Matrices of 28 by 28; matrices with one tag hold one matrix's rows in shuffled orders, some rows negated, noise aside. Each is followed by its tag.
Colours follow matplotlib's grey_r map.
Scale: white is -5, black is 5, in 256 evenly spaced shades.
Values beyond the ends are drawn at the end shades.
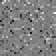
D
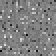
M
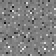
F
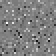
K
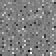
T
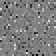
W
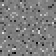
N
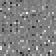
M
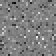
N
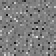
W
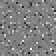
T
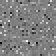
M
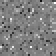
D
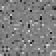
D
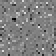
N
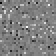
M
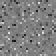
N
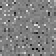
W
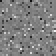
D
